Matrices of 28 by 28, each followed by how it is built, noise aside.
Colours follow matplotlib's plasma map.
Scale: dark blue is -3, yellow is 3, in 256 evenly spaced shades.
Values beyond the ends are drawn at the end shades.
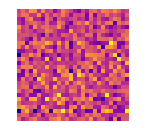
uneven rows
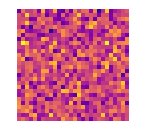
repeating columns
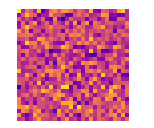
repeating columns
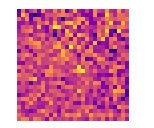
upper triangular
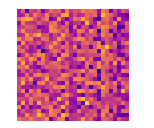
repeating rows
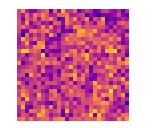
smooth
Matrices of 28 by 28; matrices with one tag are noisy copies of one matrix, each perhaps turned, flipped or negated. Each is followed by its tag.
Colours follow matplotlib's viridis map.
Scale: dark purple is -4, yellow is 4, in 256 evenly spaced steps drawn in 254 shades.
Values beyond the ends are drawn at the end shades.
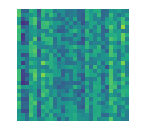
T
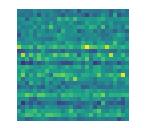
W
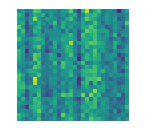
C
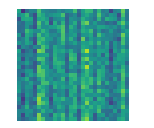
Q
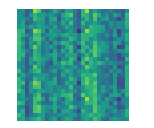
C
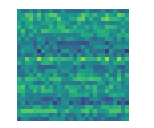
C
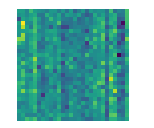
T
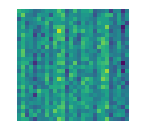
Q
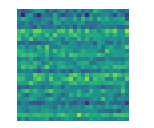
Q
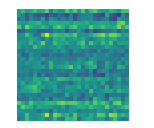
T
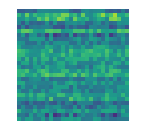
T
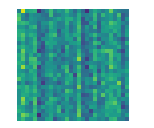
Q
